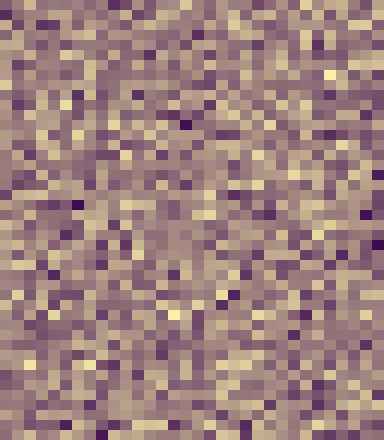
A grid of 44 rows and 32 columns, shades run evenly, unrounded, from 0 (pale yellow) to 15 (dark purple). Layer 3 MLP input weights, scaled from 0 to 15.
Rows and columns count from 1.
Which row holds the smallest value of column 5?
32
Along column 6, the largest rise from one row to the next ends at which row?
43
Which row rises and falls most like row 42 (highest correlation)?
26
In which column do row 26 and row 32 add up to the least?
5
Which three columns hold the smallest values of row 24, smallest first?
27, 24, 8
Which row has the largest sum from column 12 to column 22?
35
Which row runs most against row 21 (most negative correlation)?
6
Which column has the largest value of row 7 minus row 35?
7
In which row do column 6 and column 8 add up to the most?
41
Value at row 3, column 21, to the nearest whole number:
5
